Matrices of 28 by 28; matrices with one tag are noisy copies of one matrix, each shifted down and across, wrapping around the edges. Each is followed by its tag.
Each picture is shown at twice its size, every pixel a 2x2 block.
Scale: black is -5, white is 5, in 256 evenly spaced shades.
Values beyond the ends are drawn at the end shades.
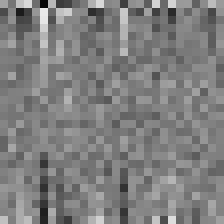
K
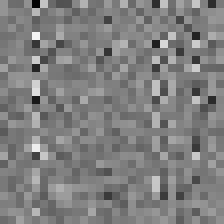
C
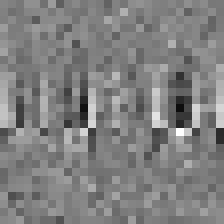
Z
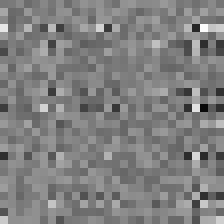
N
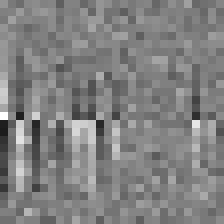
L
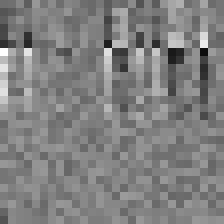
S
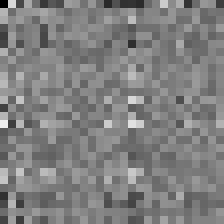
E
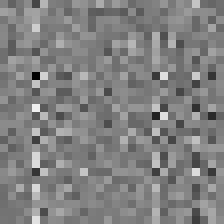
C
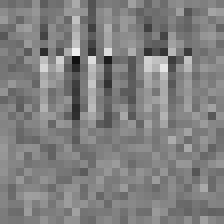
L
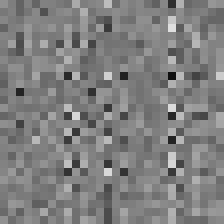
C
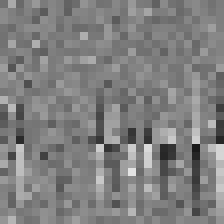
S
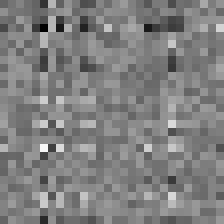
E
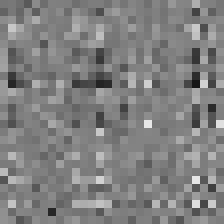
E
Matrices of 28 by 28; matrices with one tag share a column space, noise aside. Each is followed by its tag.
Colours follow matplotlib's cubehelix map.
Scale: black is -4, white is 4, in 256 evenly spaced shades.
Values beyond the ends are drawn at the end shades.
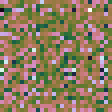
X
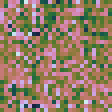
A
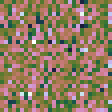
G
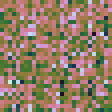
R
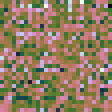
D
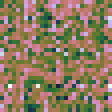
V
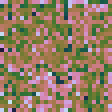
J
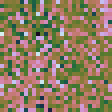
R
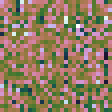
A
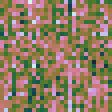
R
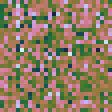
G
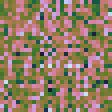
R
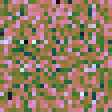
G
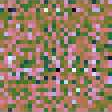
X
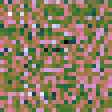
G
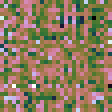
V
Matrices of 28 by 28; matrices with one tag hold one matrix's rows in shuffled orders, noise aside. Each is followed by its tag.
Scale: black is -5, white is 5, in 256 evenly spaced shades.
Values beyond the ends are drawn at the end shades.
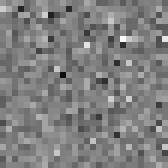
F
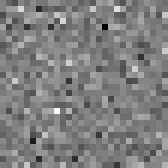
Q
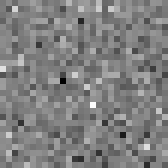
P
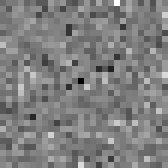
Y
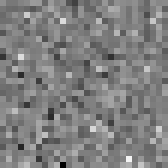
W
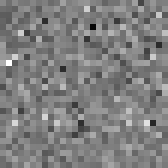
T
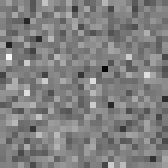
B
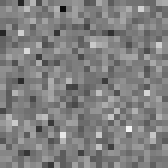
W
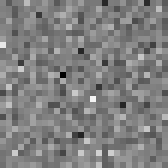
P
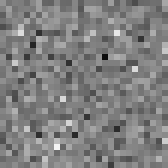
Q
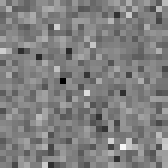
F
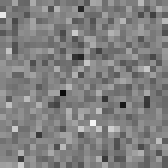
P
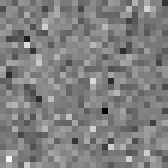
B
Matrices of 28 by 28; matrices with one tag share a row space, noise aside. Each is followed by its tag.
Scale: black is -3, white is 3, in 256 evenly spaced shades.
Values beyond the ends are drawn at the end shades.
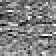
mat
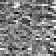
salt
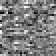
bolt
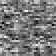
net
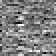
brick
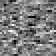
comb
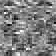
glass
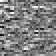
net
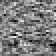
comb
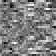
comb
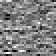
glass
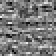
mat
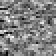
net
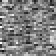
bolt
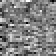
bolt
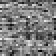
mat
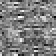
brick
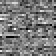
mat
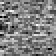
net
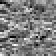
net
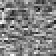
net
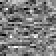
bolt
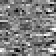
salt
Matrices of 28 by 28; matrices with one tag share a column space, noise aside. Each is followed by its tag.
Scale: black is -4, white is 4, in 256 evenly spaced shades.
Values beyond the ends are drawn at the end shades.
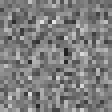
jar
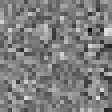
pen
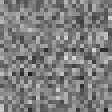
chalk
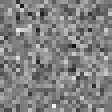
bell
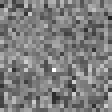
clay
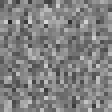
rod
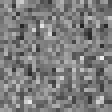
clay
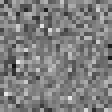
bell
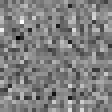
pen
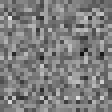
pen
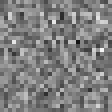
jar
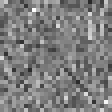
clay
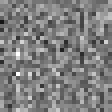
jar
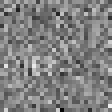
bell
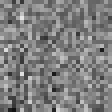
chalk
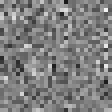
bell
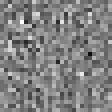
jar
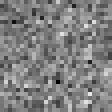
rod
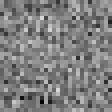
clay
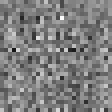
chalk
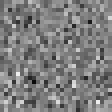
rod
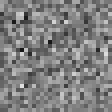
jar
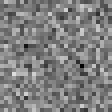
bell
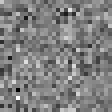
bell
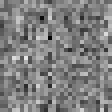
chalk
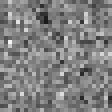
jar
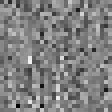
clay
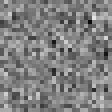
jar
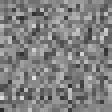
pen
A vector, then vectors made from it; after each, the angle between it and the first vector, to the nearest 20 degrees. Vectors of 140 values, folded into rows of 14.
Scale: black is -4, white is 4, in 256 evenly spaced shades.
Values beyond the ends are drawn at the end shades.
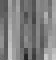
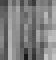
20 degrees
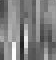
60 degrees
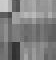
120 degrees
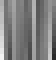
100 degrees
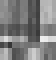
100 degrees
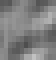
100 degrees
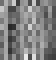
140 degrees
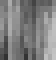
40 degrees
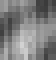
120 degrees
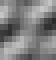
100 degrees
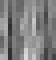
140 degrees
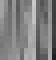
120 degrees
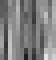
20 degrees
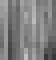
160 degrees
